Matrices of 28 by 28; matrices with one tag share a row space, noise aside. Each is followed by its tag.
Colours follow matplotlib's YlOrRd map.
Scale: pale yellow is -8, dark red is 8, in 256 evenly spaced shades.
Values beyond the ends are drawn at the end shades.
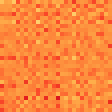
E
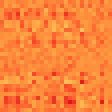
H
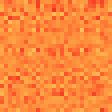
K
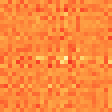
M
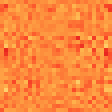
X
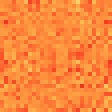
X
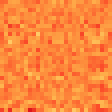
K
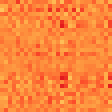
M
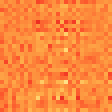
M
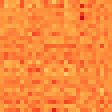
H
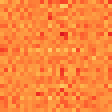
M
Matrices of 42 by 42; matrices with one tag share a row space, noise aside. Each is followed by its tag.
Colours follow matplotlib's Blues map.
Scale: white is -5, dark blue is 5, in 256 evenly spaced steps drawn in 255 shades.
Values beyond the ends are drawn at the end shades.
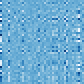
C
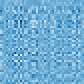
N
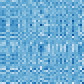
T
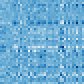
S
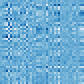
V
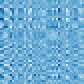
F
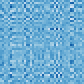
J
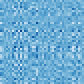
N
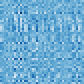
N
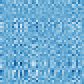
N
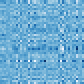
S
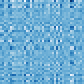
J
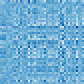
S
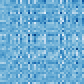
S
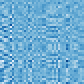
F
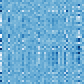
C
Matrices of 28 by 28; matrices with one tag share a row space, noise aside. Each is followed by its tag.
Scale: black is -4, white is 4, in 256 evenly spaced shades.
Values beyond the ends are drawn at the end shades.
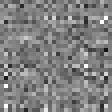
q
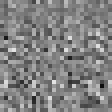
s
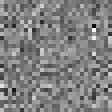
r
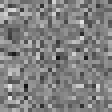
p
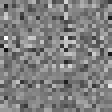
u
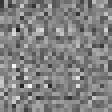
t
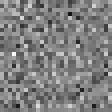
t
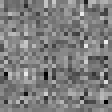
q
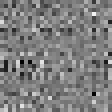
r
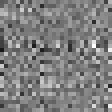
r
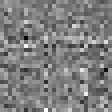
q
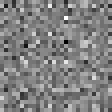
u
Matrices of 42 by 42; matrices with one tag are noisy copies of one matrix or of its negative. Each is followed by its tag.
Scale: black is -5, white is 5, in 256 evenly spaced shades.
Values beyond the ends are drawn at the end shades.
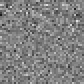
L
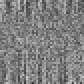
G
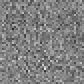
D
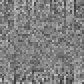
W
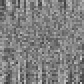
G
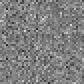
D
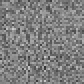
D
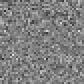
L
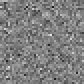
L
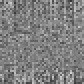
W
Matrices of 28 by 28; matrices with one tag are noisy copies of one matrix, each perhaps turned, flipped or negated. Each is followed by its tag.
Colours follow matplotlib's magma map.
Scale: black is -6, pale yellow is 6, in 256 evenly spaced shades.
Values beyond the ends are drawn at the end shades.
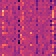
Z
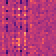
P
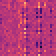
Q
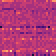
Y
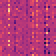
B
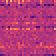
Y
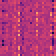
Z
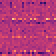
Z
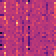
Y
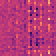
P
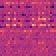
P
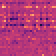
P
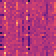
Y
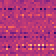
B
